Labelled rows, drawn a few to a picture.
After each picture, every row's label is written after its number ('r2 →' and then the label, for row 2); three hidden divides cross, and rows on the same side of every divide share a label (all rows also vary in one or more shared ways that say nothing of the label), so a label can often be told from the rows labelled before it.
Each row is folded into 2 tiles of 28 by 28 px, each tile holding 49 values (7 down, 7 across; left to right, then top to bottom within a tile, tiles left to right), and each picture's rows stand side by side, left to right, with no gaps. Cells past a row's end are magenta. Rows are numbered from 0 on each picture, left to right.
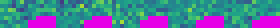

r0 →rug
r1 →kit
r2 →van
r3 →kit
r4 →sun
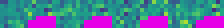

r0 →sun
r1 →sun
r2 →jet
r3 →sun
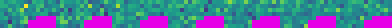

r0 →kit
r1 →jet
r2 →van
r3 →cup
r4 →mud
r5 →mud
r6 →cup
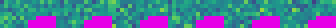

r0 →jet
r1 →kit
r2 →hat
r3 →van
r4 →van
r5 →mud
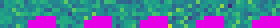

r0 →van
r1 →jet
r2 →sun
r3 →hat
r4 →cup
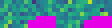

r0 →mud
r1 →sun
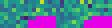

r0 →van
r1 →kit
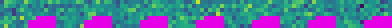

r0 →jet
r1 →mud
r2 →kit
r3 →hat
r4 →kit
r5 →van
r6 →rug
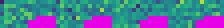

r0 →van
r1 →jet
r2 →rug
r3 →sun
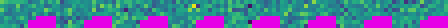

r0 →mud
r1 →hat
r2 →rug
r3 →kit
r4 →rug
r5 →sun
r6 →jet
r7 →kit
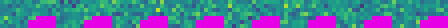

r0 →jet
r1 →kit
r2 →mud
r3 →van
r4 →van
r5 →van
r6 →rug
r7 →cup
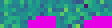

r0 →rug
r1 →sun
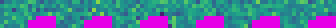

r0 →sun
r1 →van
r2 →jet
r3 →jet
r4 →sun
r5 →mud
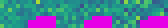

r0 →hat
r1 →rug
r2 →hat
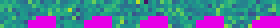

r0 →hat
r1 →hat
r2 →mud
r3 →hat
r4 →mud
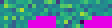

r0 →jet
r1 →van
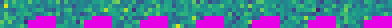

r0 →van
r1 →cup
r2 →rug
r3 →cup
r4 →sun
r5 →cup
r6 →sun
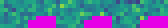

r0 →cup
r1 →van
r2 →sun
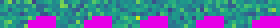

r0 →mud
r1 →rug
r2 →cup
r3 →van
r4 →cup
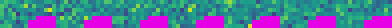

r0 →cup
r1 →jet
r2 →jet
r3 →kit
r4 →mud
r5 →van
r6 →hat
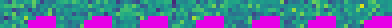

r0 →hat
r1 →mud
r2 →sun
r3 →cup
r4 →cup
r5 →sun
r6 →kit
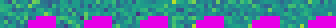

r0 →hat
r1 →van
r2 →cup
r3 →mud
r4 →mud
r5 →sun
